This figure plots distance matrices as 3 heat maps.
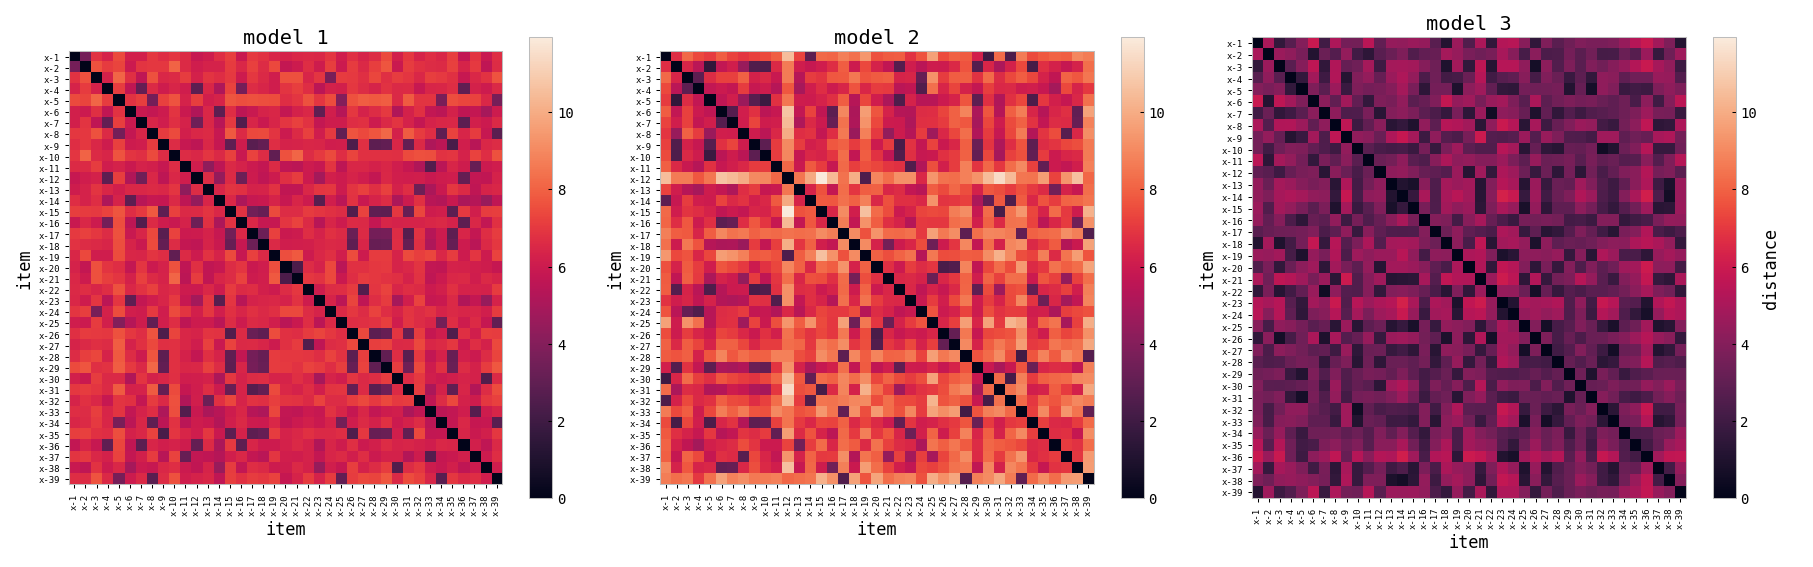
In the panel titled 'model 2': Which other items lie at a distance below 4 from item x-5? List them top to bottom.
x-2, x-9, x-10, x-22, x-29, x-34
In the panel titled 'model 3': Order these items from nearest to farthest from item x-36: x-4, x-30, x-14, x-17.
x-4, x-30, x-17, x-14
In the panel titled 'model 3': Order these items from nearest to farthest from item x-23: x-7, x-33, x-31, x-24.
x-24, x-31, x-7, x-33
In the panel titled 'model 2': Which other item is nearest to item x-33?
x-28
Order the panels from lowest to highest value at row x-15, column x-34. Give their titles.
model 3, model 1, model 2
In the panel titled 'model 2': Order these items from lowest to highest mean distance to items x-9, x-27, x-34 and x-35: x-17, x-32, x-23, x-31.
x-23, x-31, x-32, x-17
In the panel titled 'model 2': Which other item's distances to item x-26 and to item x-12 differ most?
x-20
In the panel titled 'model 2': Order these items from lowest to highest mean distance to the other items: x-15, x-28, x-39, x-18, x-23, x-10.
x-10, x-23, x-18, x-15, x-28, x-39
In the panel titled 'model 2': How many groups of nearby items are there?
12
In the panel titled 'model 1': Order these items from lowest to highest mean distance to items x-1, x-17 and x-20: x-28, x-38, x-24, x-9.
x-9, x-28, x-38, x-24
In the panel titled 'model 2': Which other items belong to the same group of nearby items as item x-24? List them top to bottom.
x-3, x-4
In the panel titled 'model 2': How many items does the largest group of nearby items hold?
7
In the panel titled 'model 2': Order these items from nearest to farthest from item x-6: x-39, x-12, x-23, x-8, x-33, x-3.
x-23, x-8, x-3, x-33, x-39, x-12
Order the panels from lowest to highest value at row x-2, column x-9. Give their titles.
model 2, model 3, model 1
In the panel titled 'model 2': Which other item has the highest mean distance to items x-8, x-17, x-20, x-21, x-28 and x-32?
x-12
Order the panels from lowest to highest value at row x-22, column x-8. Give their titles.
model 3, model 2, model 1
